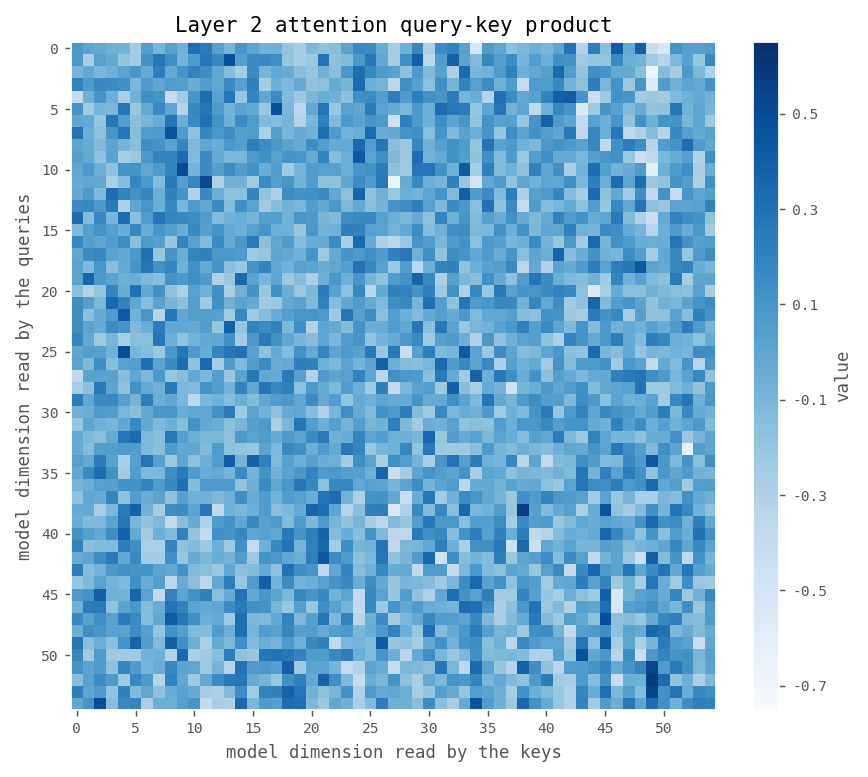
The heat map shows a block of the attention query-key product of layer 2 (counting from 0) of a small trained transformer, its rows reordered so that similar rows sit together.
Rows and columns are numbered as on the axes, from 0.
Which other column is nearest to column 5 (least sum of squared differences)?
20
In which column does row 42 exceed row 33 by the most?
49
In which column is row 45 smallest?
46
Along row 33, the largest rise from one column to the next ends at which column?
53
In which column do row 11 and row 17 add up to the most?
11
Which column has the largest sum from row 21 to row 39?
19
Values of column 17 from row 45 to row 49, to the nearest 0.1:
0 -0.1 0 0 -0.1
